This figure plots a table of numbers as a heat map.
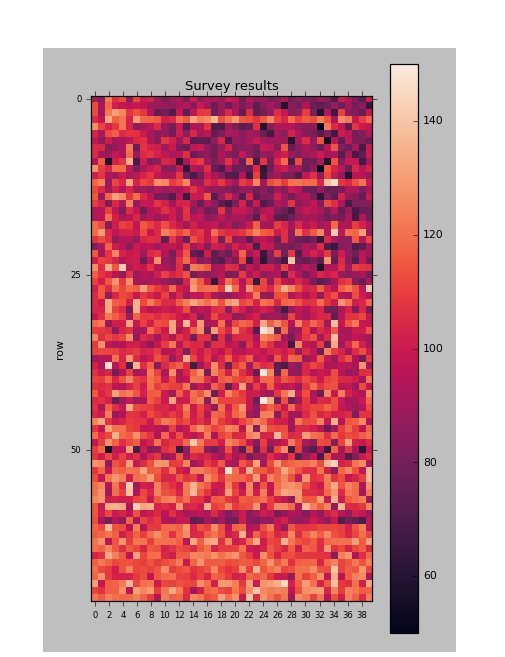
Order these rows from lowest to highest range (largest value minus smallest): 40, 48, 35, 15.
40, 48, 15, 35
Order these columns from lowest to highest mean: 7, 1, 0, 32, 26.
32, 26, 7, 1, 0
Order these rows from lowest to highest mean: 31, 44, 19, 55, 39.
31, 39, 44, 19, 55
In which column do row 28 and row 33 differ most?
24
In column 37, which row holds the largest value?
63
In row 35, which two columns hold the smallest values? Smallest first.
28, 33
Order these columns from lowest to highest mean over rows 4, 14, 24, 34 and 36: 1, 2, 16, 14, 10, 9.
10, 9, 14, 1, 16, 2
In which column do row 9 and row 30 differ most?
2
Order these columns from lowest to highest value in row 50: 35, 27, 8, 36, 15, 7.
8, 35, 7, 36, 15, 27
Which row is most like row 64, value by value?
62
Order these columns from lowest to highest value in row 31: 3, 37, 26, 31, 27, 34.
34, 27, 26, 31, 37, 3
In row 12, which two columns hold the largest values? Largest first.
34, 33
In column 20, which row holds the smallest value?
11
